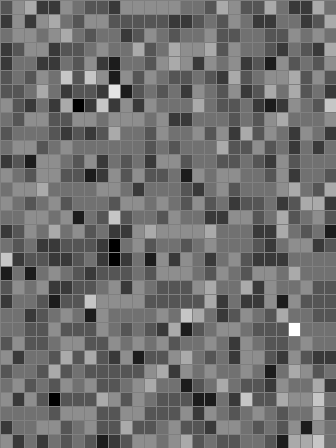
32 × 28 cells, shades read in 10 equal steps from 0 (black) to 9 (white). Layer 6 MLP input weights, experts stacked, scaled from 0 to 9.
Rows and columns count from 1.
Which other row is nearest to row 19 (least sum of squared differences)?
18
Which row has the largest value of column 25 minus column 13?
24
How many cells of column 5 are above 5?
3
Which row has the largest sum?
14
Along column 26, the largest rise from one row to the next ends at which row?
32
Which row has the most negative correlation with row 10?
6
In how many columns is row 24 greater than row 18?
12
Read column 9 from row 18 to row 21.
2 2 3 4
